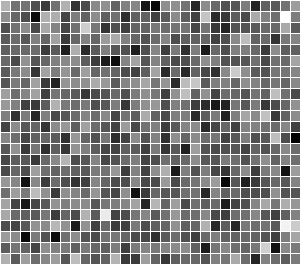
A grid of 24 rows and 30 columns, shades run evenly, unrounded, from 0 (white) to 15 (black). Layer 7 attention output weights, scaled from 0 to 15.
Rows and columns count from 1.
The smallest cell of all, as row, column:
2, 29
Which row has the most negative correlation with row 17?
7
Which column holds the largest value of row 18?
14
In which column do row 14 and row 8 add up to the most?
5
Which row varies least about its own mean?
15
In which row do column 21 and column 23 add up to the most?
10
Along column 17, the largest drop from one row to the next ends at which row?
8
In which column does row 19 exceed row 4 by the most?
25
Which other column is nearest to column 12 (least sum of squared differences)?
24
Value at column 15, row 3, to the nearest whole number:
9
